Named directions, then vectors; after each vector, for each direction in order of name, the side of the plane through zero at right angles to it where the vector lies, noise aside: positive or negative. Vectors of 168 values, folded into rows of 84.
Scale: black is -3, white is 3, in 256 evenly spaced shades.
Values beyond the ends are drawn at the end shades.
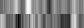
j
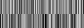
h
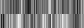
negative, negative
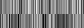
positive, positive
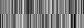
positive, negative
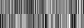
positive, negative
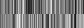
positive, negative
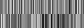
positive, positive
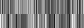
negative, positive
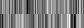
positive, negative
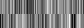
positive, negative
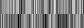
positive, positive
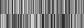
positive, positive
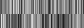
positive, positive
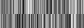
negative, positive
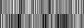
positive, positive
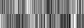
negative, positive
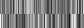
negative, positive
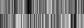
positive, negative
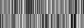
positive, negative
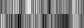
positive, positive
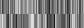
negative, positive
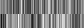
negative, negative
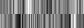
negative, positive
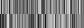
positive, negative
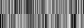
positive, negative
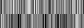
positive, positive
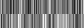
negative, negative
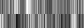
negative, positive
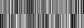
positive, negative
